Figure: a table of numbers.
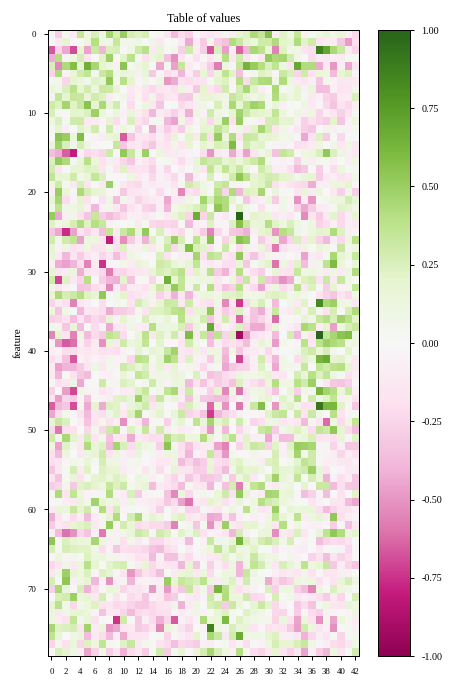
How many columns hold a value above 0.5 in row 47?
4
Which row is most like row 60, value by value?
7
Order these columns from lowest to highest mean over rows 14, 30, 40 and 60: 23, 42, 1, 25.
23, 42, 1, 25
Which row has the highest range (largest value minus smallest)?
38
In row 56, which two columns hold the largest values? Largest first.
31, 34
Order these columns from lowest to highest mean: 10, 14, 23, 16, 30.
14, 16, 10, 23, 30
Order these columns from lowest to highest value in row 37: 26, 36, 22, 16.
16, 26, 36, 22
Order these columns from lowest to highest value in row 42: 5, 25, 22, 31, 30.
31, 25, 5, 22, 30
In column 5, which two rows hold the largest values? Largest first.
4, 9
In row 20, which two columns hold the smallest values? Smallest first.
18, 26
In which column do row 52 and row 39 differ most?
2
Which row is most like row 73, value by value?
65
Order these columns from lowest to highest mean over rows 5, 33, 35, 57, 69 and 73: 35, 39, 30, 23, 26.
39, 26, 30, 23, 35
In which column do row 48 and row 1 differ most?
22
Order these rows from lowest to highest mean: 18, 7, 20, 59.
59, 20, 7, 18
